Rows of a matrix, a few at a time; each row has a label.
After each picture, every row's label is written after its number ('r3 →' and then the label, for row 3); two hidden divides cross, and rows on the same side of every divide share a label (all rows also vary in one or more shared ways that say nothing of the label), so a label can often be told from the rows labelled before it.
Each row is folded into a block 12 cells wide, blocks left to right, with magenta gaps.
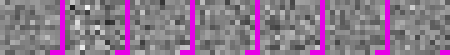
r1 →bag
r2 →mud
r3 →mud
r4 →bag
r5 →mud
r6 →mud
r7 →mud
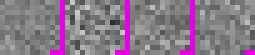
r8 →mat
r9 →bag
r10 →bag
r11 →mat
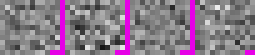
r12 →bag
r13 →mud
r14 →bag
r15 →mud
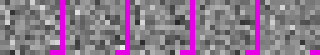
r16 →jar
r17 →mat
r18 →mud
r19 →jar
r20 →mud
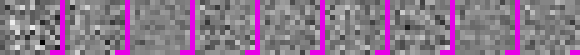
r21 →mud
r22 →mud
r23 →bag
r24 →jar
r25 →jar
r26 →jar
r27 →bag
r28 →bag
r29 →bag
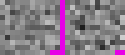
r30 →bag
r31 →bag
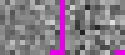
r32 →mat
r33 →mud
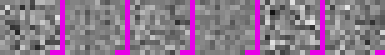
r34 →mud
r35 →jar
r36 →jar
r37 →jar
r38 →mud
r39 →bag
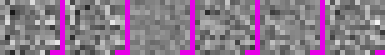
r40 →bag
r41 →jar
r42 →jar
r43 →mud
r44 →mud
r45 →mud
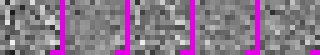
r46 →jar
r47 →bag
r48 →jar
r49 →jar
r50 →bag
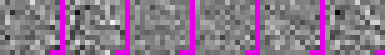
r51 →bag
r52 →mud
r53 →jar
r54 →mud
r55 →bag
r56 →mud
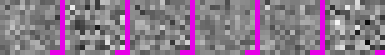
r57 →jar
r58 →bag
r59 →mud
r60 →mat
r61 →mat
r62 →mud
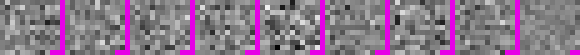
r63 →mud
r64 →jar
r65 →mud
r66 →mat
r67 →mat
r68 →bag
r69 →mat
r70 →bag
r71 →bag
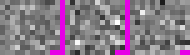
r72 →jar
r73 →jar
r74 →mat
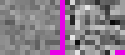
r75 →mat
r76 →mat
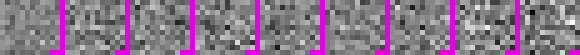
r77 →jar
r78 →mat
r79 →bag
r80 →mat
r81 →jar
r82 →mat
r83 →jar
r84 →mat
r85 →mud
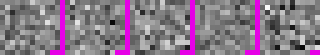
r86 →mud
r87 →mud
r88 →jar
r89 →bag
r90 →mud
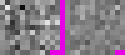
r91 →bag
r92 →jar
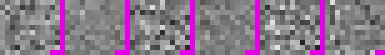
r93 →mud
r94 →jar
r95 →mud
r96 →jar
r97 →mud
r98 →mud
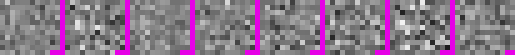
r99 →mud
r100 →mud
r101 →bag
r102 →mud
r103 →mat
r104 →mud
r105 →mud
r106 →jar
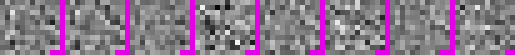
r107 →bag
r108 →bag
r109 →mud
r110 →mat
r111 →mat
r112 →mud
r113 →mat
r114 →mat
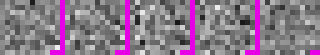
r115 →mat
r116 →jar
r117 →mat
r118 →bag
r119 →jar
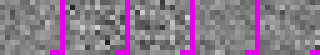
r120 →mud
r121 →mat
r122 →bag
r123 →bag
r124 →bag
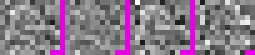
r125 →jar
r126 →jar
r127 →mat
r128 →jar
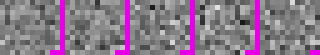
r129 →jar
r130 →mud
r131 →bag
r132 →jar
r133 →jar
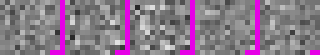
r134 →mud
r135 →bag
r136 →jar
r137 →mat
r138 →mud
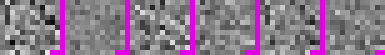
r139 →bag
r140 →bag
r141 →jar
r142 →bag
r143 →mud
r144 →mat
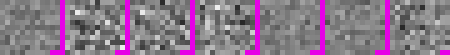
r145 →bag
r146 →jar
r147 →jar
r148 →bag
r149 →mud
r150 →mat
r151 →mud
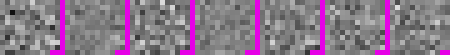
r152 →bag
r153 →bag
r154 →mat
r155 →bag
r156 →jar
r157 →mat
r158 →bag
